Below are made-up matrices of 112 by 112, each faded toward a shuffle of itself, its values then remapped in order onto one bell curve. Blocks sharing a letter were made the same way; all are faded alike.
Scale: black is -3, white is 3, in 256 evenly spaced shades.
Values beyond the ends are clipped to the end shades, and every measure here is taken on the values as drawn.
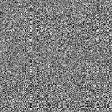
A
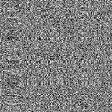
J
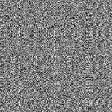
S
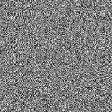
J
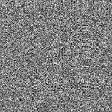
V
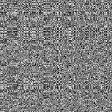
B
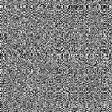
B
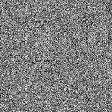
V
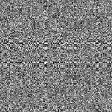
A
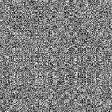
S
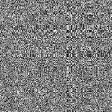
A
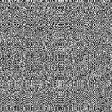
B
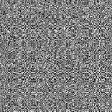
B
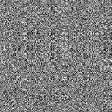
S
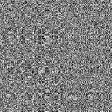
S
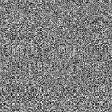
S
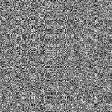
S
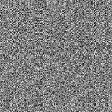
S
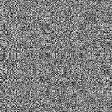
S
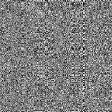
A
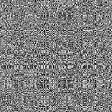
B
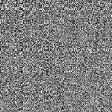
A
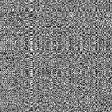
B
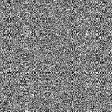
A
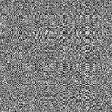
B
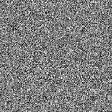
V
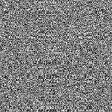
J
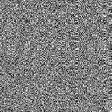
S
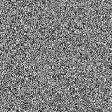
V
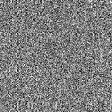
V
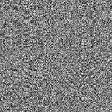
S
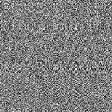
S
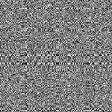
B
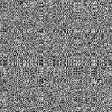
B
